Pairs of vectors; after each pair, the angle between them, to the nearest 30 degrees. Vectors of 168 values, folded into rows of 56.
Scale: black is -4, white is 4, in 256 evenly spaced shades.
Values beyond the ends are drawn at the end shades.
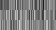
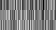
30 degrees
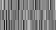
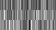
90 degrees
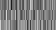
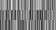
150 degrees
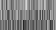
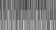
150 degrees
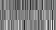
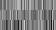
150 degrees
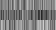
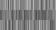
60 degrees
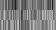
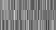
90 degrees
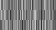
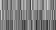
60 degrees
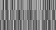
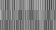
60 degrees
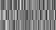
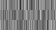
120 degrees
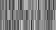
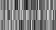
150 degrees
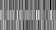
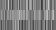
90 degrees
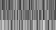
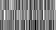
120 degrees
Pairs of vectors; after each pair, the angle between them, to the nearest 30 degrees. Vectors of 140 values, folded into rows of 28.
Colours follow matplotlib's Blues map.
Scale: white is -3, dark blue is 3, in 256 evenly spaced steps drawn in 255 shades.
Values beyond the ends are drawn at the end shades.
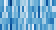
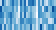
90 degrees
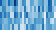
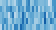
150 degrees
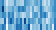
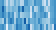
30 degrees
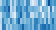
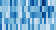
150 degrees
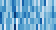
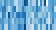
60 degrees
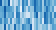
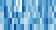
60 degrees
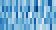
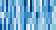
90 degrees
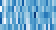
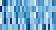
150 degrees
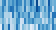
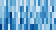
150 degrees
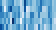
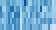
60 degrees
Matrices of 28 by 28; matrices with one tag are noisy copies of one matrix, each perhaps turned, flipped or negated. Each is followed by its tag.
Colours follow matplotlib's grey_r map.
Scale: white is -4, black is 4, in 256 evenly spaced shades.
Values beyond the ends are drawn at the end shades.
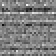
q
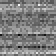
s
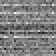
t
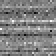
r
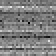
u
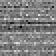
t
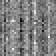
r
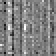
q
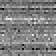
u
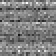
s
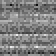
s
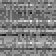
r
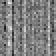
q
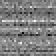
r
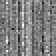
t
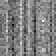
r
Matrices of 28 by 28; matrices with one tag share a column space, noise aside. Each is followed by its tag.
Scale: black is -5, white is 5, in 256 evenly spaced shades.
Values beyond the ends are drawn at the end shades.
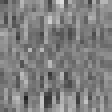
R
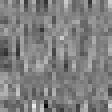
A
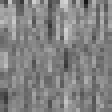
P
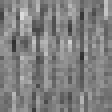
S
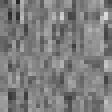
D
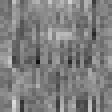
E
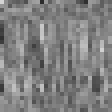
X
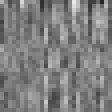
P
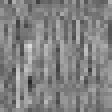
X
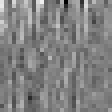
P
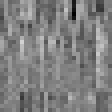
S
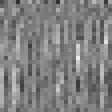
X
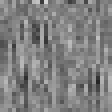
X
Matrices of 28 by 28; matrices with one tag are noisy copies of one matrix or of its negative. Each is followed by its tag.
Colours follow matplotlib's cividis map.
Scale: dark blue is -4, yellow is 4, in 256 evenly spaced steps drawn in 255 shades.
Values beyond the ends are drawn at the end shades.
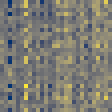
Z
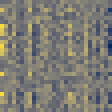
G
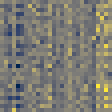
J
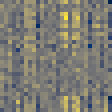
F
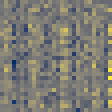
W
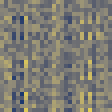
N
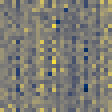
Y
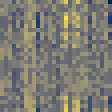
F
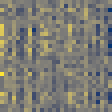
G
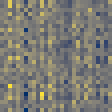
Z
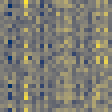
Z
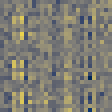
N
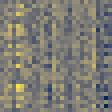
J
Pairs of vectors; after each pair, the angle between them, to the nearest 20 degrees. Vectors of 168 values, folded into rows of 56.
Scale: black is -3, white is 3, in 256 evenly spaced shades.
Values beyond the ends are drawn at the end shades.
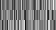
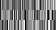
20 degrees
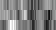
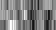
20 degrees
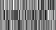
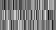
140 degrees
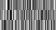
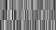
160 degrees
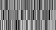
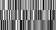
140 degrees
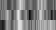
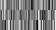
80 degrees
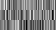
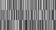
40 degrees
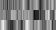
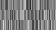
80 degrees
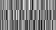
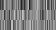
100 degrees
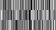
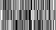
20 degrees
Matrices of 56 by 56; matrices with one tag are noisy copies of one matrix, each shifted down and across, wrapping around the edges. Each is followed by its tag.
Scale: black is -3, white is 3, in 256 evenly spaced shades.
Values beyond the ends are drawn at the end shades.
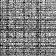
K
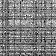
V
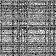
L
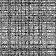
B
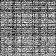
K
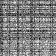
K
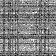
L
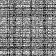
K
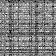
K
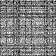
V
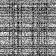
L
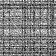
V
